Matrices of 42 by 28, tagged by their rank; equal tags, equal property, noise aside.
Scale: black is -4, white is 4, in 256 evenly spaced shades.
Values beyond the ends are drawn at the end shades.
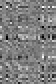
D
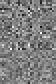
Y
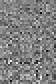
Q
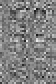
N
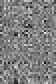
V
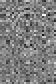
Y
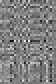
D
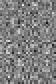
N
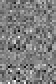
Y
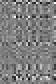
D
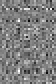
D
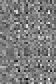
V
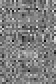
Y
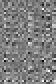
N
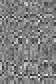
Y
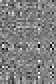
N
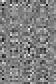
Y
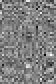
Q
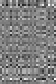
D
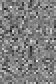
Q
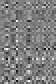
D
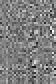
Q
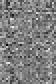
Q
